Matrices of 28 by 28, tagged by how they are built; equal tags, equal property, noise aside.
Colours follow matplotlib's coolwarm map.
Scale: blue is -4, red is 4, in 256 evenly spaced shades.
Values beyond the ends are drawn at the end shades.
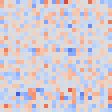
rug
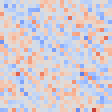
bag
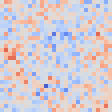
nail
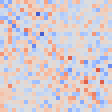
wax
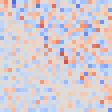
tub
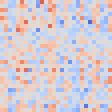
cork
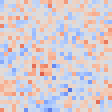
nail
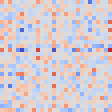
rug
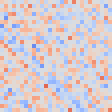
bag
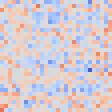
cork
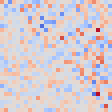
tub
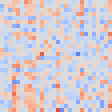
cork
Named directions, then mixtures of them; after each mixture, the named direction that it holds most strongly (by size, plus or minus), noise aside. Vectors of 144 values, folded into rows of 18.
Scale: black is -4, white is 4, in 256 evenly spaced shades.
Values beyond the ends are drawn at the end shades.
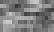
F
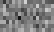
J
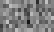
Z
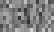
Z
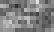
F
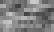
F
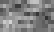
F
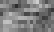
F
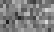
J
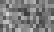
Z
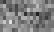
F
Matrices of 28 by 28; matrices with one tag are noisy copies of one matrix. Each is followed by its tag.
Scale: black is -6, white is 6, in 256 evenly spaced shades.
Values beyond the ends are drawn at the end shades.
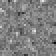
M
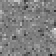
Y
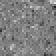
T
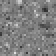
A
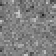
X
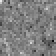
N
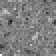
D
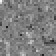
N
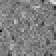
T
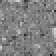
Y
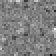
Y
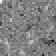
N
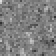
N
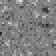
A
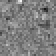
A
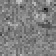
A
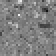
A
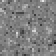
M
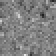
X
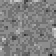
Y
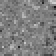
T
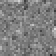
Y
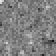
N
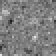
D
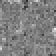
Y
